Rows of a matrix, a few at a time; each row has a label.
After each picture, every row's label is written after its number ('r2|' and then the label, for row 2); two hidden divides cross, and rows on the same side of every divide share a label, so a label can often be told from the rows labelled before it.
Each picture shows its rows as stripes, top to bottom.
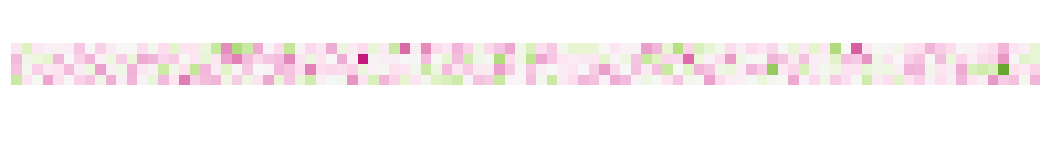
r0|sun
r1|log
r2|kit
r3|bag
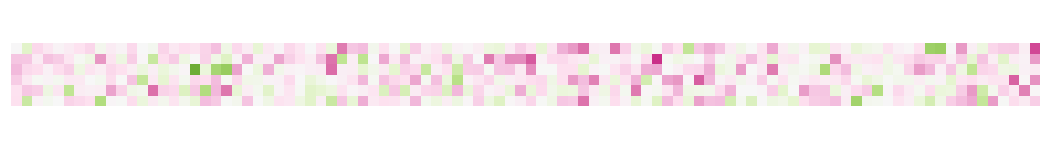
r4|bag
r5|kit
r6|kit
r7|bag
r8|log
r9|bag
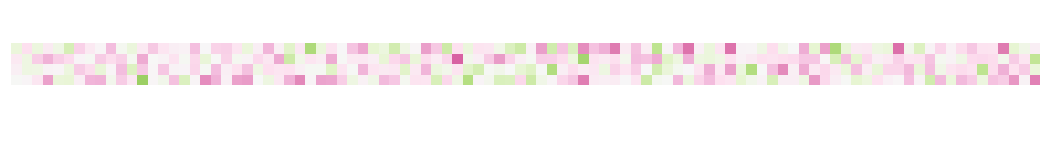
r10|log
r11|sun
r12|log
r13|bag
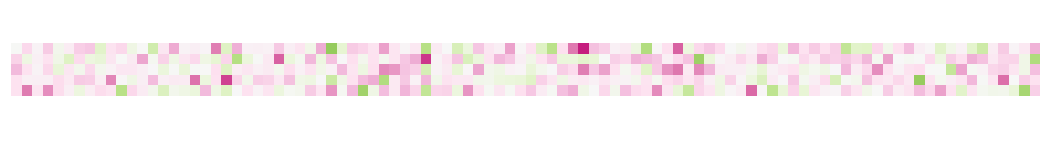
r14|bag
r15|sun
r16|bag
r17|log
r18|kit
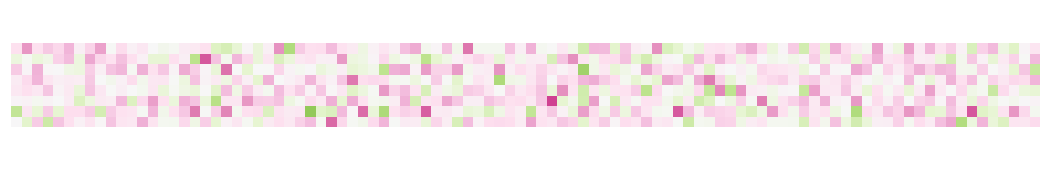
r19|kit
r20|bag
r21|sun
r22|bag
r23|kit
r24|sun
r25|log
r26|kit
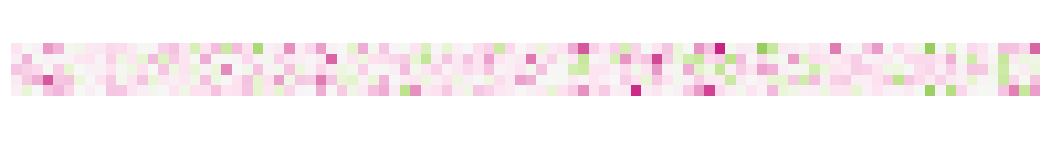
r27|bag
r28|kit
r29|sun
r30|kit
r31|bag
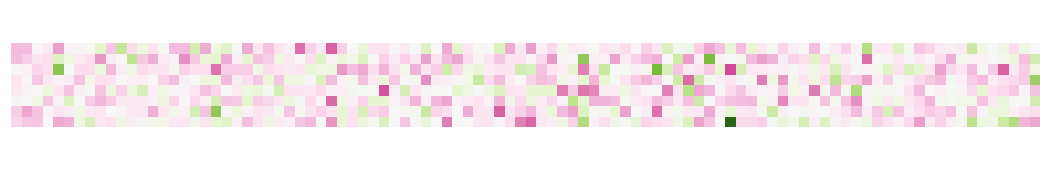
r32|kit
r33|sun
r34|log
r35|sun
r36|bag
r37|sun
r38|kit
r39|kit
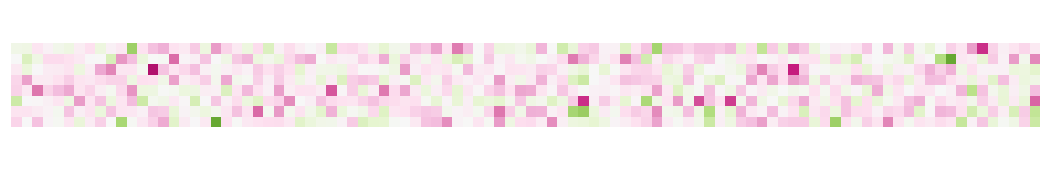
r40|log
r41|bag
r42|sun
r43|sun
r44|kit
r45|bag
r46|sun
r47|sun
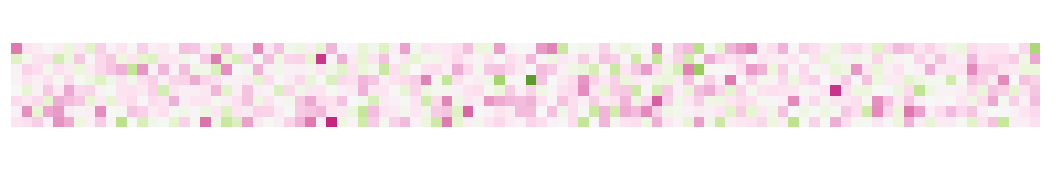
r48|sun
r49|bag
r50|sun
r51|log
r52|bag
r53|kit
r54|kit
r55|kit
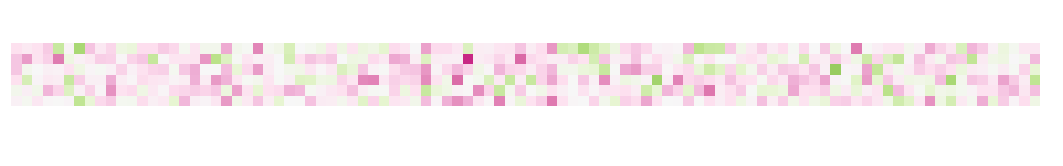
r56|sun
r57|kit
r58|sun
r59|log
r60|bag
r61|sun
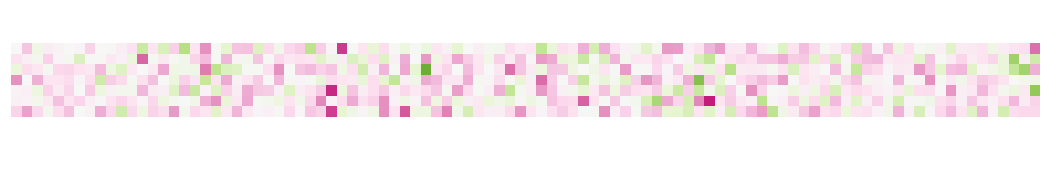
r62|bag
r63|sun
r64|kit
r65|sun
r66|sun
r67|bag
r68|kit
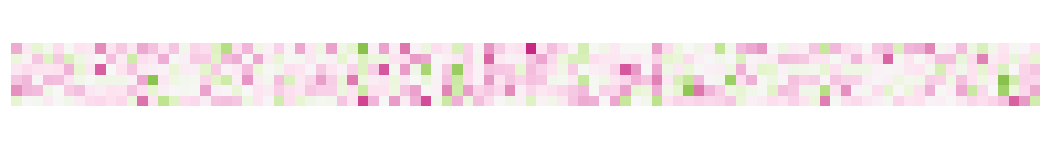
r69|kit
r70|sun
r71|kit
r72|kit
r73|kit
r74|log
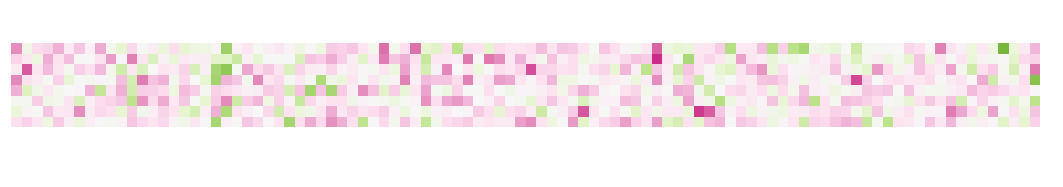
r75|kit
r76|kit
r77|kit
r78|sun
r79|log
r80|sun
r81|bag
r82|kit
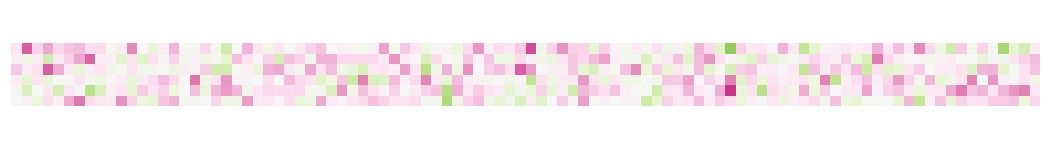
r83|kit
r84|bag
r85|kit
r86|log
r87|log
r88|bag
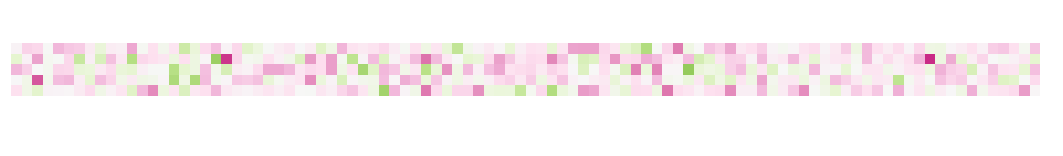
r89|bag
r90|sun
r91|kit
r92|kit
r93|log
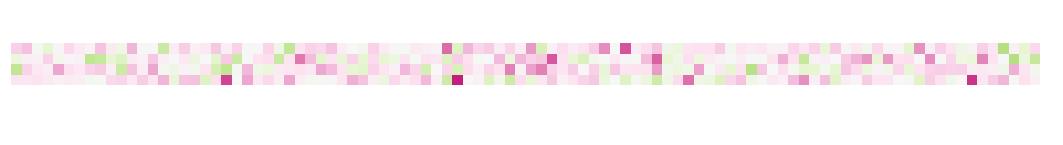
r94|kit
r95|sun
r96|kit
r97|log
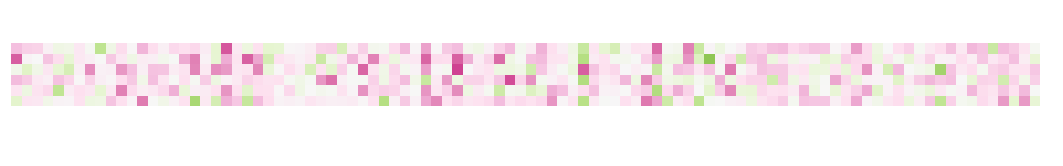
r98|sun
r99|sun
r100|log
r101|kit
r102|log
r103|sun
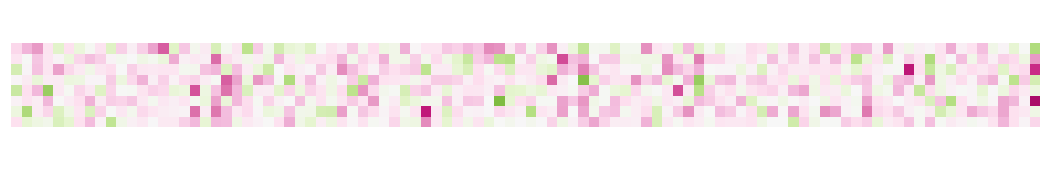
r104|sun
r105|bag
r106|bag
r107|sun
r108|log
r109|bag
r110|log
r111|log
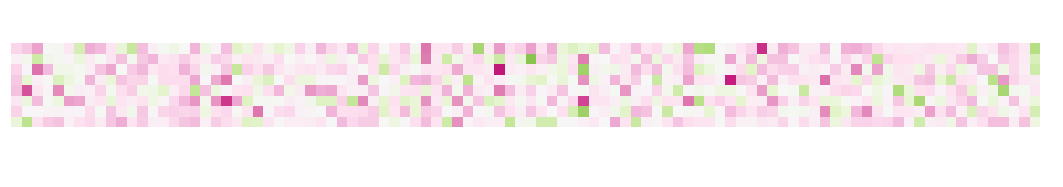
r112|sun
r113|log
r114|sun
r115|log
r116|kit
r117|log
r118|sun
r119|log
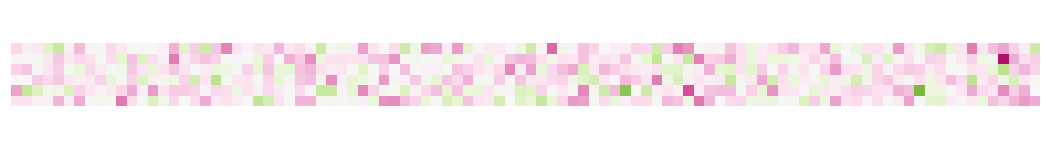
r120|log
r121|bag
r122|kit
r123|kit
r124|log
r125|bag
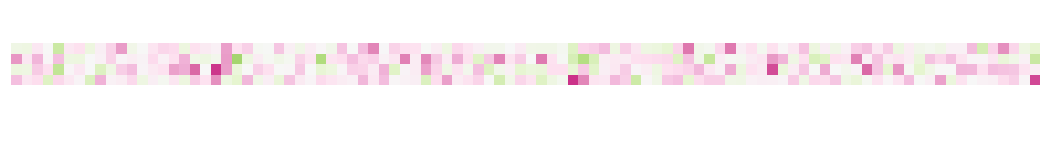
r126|log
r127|sun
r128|log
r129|bag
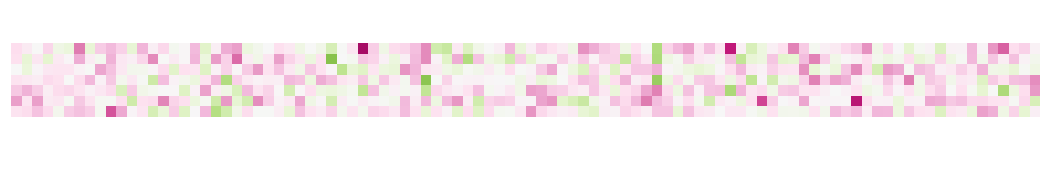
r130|log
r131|log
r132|sun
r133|bag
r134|kit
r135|sun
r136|kit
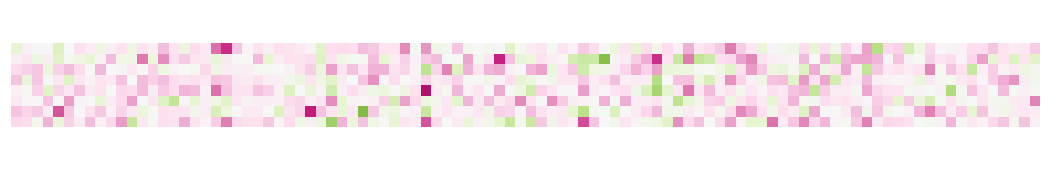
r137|log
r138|sun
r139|kit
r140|log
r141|log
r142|kit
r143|kit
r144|log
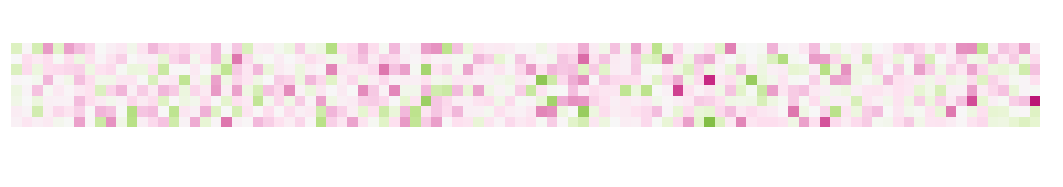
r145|log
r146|bag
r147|kit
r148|bag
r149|log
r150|bag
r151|sun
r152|sun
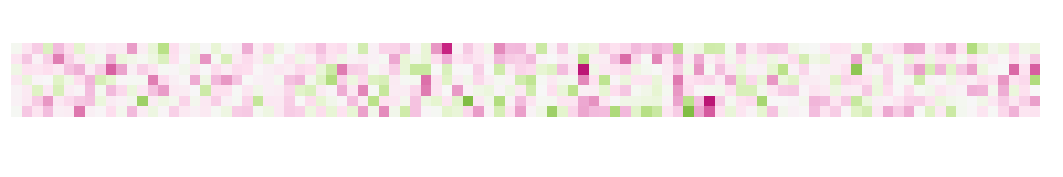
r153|kit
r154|kit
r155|bag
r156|log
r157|log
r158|bag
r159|bag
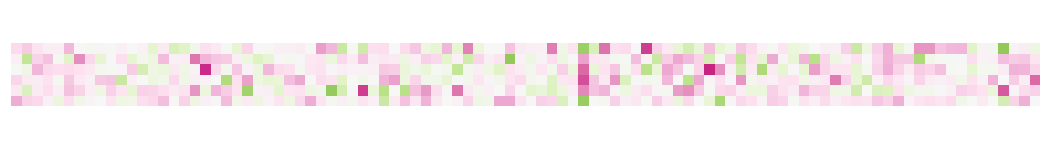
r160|kit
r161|log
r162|bag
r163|bag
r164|log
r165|sun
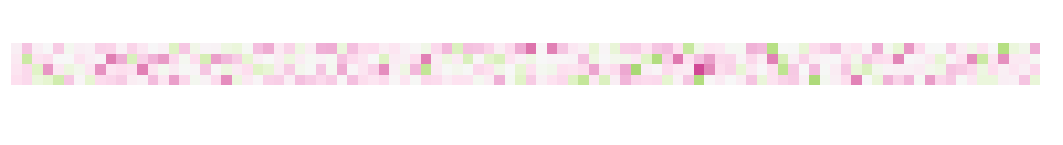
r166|kit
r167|log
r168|bag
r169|sun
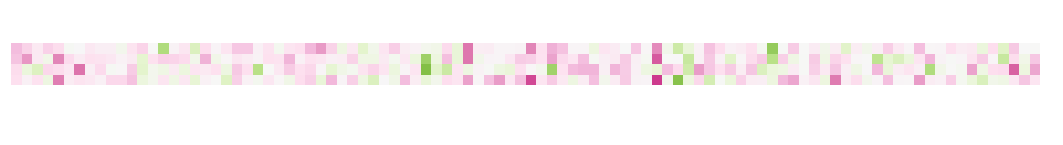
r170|kit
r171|kit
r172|bag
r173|kit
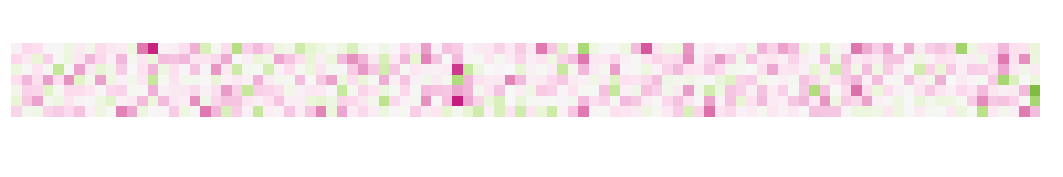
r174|sun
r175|log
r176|log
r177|kit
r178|sun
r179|log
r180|bag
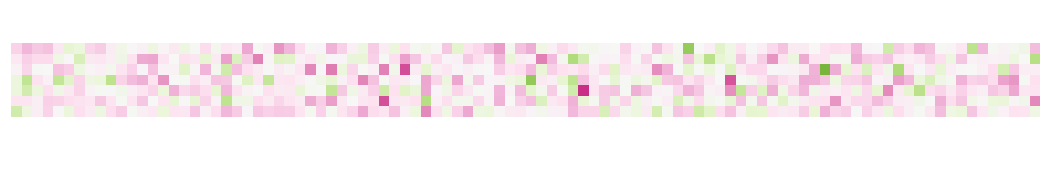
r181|kit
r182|sun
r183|kit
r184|log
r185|log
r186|kit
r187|log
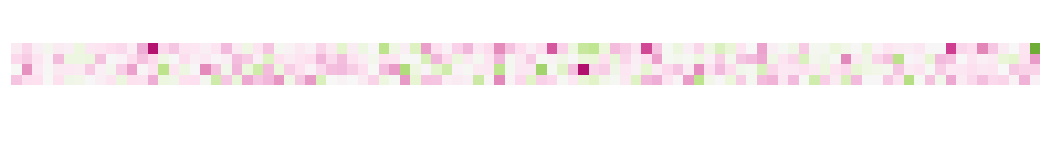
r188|sun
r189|kit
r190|bag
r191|sun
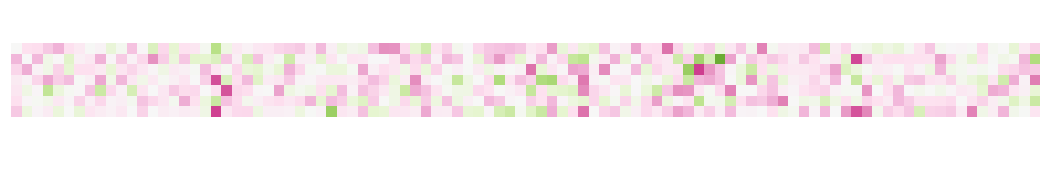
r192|kit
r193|sun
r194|bag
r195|bag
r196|log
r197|sun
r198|log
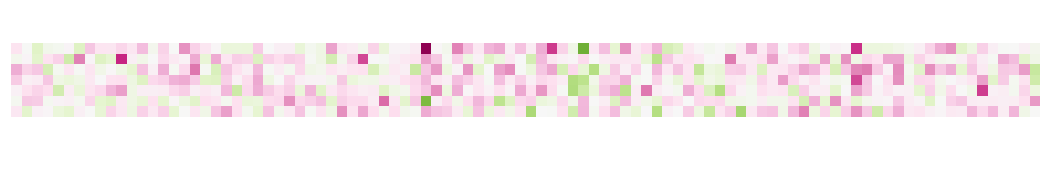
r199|sun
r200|log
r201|sun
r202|sun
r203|sun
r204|bag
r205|log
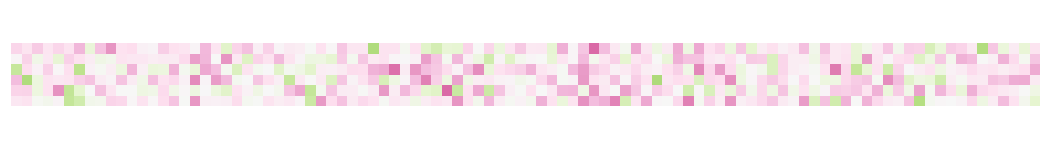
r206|bag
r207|log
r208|bag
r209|log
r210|kit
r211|log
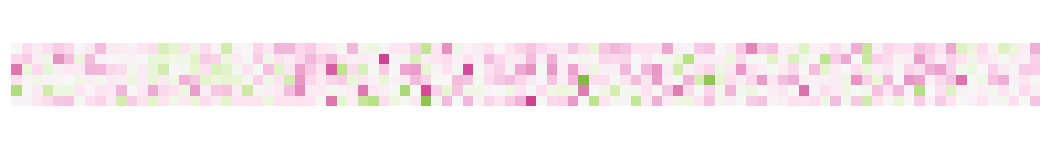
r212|kit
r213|kit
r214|kit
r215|sun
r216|log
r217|kit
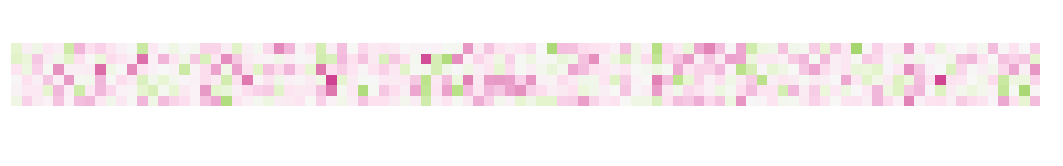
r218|bag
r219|log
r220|bag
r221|kit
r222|kit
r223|bag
